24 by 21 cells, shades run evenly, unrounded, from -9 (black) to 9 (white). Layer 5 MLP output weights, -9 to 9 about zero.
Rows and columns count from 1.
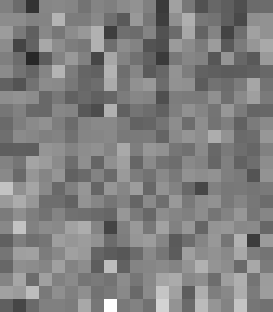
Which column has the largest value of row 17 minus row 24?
2
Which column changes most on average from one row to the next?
9
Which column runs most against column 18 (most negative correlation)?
8
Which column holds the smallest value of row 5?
3
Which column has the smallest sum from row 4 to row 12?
13
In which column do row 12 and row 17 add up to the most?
10
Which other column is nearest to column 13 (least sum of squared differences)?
19
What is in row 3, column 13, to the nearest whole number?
-3
